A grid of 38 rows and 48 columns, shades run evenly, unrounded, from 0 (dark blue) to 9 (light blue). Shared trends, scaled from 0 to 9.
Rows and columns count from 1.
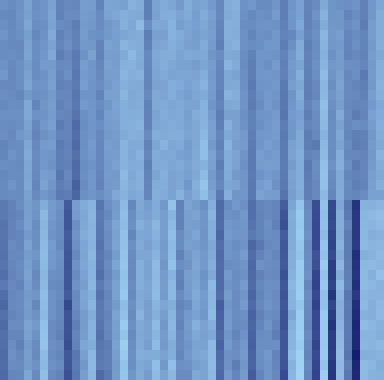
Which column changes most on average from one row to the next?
45
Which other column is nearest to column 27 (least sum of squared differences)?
47
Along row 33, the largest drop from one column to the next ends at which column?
42
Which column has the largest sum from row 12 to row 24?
41
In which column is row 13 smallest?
10
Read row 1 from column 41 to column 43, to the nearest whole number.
7 6 6
